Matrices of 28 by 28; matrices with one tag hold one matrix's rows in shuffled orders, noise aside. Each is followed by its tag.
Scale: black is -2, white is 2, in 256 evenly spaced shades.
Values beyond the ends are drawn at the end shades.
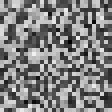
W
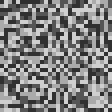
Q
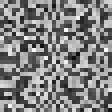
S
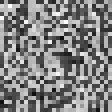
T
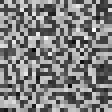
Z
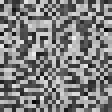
S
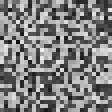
Z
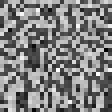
W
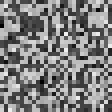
Q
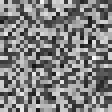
Z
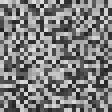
T
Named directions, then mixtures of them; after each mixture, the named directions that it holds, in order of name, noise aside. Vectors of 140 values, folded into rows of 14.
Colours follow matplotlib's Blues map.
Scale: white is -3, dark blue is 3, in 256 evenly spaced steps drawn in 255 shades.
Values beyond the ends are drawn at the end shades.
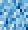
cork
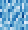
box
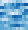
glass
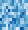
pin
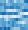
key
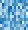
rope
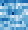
glass, rope.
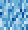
box, cork.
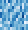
box.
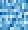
box, key.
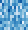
rope.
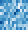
cork, glass.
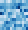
cork, glass, key.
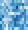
glass, pin.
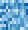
glass, pin.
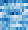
glass.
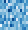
box, rope.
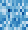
box, pin, rope.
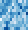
pin, rope.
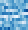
key.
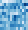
glass, rope.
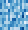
box, key, pin.
